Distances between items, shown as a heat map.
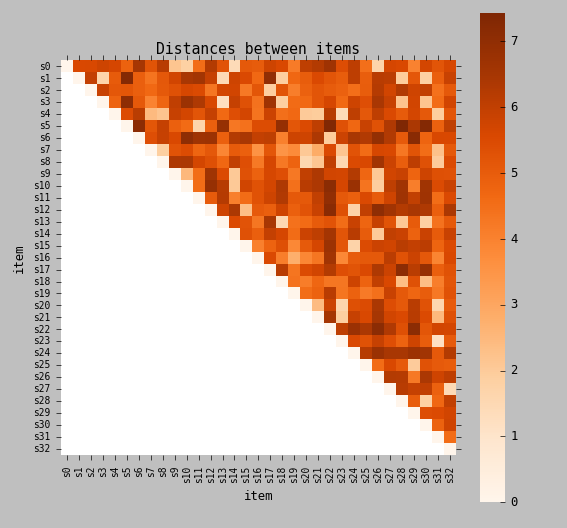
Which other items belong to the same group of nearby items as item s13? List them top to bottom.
s1, s3, s18, s28, s30
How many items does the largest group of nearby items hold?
7
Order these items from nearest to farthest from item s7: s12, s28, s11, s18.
s18, s28, s11, s12
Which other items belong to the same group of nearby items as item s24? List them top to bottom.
s12, s15
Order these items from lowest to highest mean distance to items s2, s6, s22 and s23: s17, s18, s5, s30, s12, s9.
s18, s17, s30, s9, s12, s5
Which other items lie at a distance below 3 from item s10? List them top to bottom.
s0, s9, s14, s26
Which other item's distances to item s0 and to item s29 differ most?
s14
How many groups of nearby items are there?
10
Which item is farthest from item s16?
s22
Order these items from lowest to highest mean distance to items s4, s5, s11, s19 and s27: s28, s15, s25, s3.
s15, s25, s3, s28
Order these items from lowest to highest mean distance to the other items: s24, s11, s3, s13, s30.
s13, s3, s30, s11, s24
